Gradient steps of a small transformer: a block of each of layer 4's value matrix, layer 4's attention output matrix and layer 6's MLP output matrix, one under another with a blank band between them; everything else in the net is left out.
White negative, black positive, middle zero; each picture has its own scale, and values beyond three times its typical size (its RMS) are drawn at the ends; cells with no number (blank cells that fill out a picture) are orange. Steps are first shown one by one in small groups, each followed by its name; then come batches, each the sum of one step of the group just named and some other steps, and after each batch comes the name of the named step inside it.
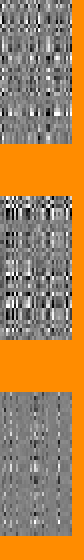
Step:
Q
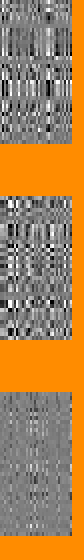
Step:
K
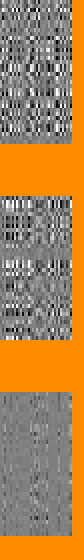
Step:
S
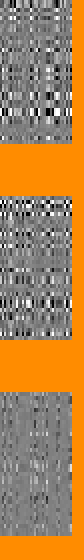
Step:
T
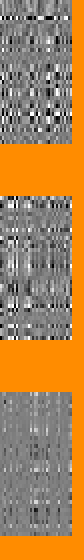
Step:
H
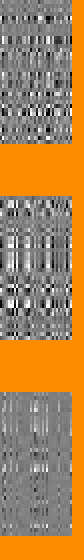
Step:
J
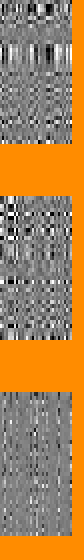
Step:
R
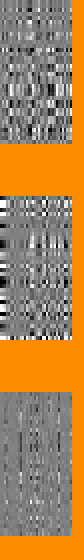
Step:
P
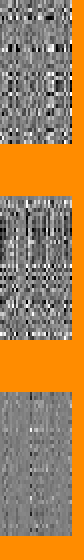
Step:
J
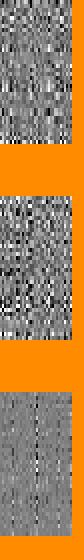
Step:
T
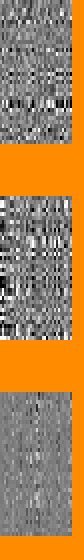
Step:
P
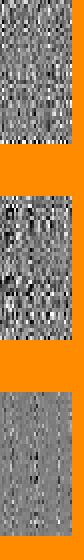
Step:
Q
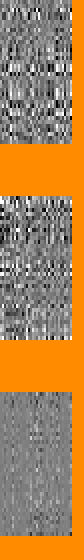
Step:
S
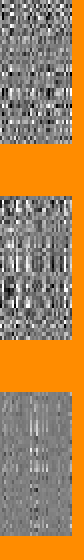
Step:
J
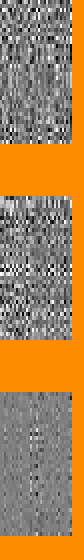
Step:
S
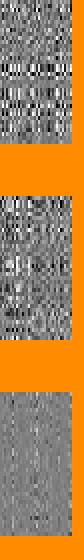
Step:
S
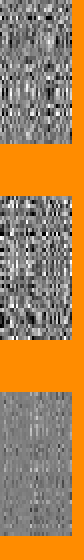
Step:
H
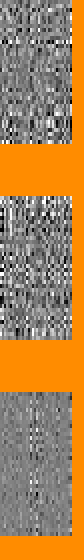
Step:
T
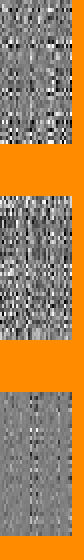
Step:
Q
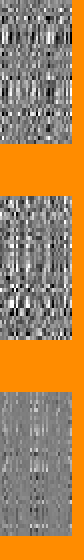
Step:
J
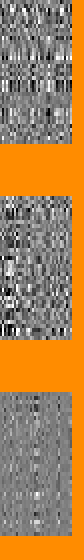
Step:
Q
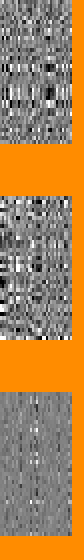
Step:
P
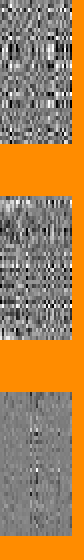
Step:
S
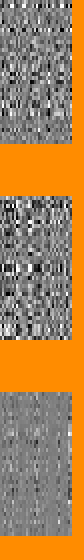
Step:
Q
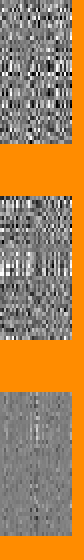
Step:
S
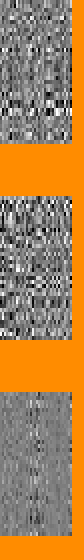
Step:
T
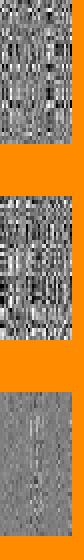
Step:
K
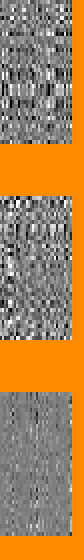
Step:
K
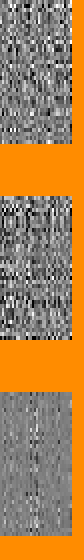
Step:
Q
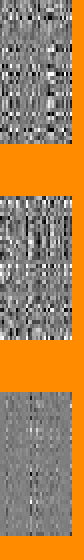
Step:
K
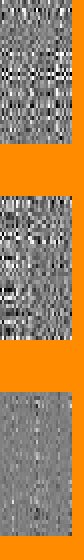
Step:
S
